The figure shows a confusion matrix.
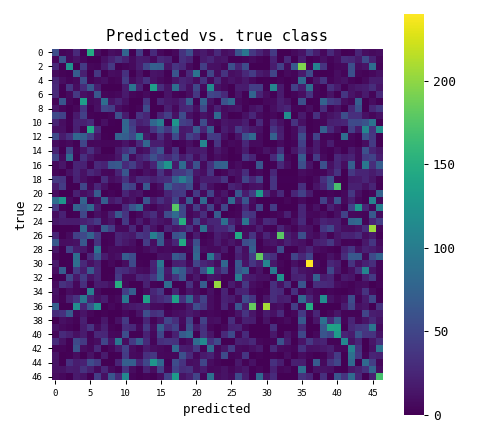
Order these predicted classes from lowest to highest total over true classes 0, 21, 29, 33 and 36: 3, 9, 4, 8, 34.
8, 34, 4, 9, 3
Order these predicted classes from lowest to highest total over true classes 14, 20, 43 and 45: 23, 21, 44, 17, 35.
23, 21, 44, 17, 35
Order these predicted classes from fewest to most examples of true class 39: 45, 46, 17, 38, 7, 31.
46, 7, 31, 17, 38, 45
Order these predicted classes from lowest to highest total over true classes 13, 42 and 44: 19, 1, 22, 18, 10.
1, 19, 18, 22, 10
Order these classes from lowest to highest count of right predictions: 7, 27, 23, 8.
8, 27, 23, 7
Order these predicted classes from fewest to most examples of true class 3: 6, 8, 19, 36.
8, 19, 6, 36
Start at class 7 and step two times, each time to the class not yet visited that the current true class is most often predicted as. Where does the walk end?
35
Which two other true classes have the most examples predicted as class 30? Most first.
36, 29
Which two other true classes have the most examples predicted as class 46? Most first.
11, 22
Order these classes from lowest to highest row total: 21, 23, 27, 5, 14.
14, 23, 27, 21, 5
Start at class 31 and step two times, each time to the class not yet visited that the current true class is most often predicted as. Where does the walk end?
17
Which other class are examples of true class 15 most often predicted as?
2
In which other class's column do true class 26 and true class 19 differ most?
32
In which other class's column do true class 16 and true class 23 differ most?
44
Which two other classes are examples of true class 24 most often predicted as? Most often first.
18, 27
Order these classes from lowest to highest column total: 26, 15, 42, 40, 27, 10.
26, 40, 27, 42, 15, 10
